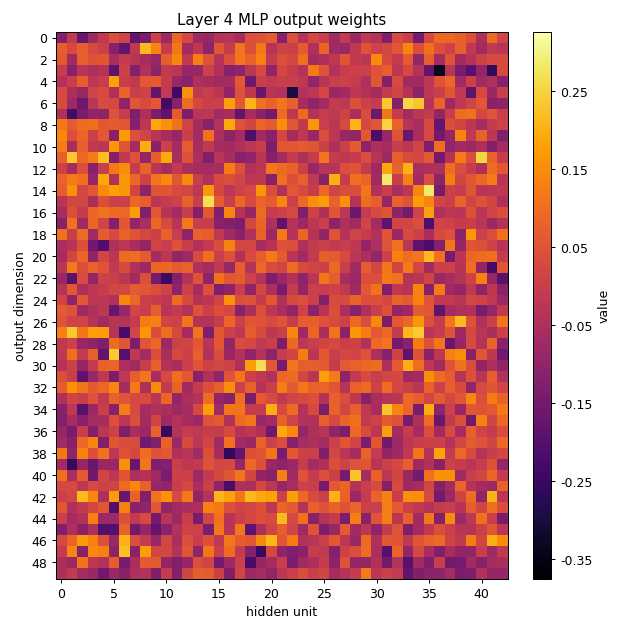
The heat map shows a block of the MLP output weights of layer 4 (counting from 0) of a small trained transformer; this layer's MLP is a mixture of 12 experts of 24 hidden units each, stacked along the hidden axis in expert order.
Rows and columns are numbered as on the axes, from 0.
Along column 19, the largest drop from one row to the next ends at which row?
47
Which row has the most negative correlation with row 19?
38
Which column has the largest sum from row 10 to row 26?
6
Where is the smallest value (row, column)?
3, 36
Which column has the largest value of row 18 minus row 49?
39
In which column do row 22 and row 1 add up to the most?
8
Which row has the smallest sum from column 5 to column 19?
7
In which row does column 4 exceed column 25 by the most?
13
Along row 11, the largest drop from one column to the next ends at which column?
5
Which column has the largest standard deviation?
31
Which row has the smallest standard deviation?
24
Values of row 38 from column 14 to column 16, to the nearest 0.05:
0.05 -0.05 -0.25
